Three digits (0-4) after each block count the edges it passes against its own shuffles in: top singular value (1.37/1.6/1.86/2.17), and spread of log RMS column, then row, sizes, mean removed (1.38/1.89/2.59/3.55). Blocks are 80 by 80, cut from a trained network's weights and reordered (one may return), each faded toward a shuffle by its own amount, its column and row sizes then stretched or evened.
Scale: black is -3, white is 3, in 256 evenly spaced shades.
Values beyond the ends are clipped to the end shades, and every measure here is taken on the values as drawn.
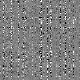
1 4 2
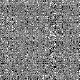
1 3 0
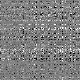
2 3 4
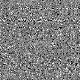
1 1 2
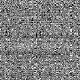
2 2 0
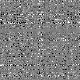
0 2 4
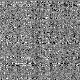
1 0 3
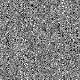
1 2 0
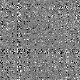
0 3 3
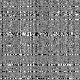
4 1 4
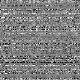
3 1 4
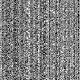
4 2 0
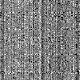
4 2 2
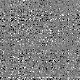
0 2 3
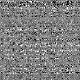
2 2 3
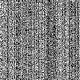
4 1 0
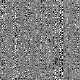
1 4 0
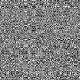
4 0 3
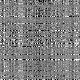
4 1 4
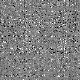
0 1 3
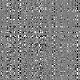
4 4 3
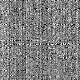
3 0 3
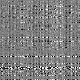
4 1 4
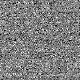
1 0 2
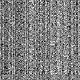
4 0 2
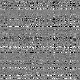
3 2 4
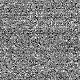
1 1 0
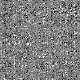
0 2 2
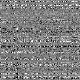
2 1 4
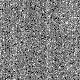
0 0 0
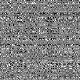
3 1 4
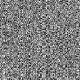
3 2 0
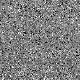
0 1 1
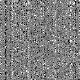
2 3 1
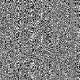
3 3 0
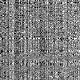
4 0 3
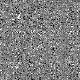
0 2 1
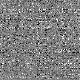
0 1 3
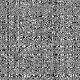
3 0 3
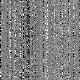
3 4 1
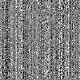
4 3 2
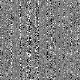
0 4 0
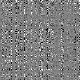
2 4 3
